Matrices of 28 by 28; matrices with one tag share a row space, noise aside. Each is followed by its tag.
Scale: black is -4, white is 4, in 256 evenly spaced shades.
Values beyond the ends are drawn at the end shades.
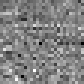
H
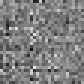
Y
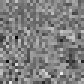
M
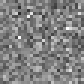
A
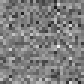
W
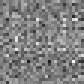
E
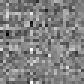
Y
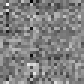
Y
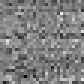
H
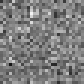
W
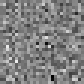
M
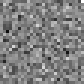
A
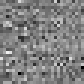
H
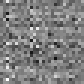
Y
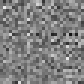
A
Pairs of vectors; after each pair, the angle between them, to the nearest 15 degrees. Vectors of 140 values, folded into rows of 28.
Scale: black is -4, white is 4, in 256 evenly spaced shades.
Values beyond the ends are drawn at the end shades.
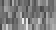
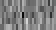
60 degrees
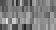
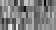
105 degrees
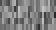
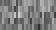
30 degrees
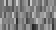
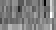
90 degrees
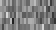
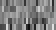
90 degrees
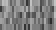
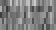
105 degrees
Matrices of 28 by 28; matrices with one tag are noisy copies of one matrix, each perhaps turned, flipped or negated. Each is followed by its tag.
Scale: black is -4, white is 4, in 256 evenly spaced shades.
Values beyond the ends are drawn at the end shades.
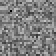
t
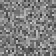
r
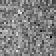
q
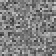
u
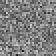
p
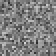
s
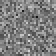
r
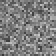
p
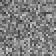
p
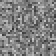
t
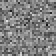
u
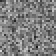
t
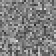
p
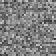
u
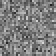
u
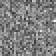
u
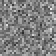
r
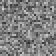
t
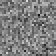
s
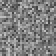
t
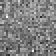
q
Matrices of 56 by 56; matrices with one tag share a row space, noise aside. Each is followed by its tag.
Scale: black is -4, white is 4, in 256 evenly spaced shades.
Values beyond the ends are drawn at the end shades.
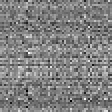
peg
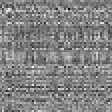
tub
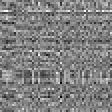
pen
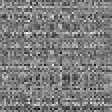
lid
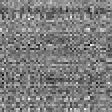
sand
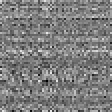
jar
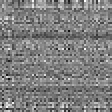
tub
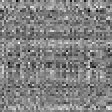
sand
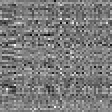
pen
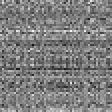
sand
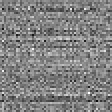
sand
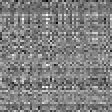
jar
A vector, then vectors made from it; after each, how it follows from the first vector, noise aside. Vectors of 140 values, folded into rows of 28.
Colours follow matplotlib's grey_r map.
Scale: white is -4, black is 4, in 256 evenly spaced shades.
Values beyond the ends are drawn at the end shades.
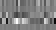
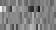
reversed, negated, partly zeroed.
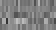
shrunk.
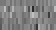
reversed, negated, partly zeroed.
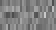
wrapped around, negated, shrunk.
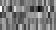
reversed, negated.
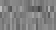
reversed, negated, shrunk.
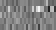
reversed, partly zeroed.
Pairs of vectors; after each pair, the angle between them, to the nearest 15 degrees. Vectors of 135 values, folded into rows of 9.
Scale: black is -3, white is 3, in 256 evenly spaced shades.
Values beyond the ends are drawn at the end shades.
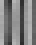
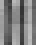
15 degrees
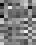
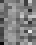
120 degrees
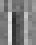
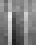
30 degrees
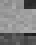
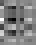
105 degrees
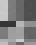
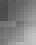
105 degrees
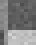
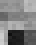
150 degrees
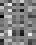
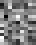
105 degrees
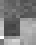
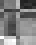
45 degrees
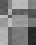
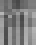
120 degrees
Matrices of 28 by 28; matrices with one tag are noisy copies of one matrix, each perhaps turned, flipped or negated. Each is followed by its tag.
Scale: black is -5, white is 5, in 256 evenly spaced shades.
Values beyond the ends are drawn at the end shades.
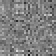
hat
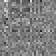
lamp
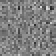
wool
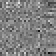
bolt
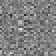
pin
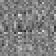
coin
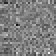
bolt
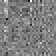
lamp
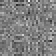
hat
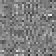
hat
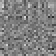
bolt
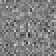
pin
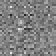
pin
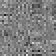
hat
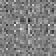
pin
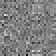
hat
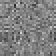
hat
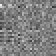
lamp
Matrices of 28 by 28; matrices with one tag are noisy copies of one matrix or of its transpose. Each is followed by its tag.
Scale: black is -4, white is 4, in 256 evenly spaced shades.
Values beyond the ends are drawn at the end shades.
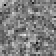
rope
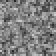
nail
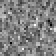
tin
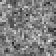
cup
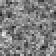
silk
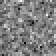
nail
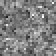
cup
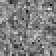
cup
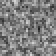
tin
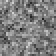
rope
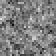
cup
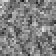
rope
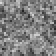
cup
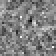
rope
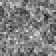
cup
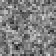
cup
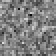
rope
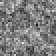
cup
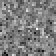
tin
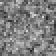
cup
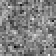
cup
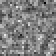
silk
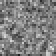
silk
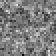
cup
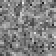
nail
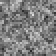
cup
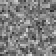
tin
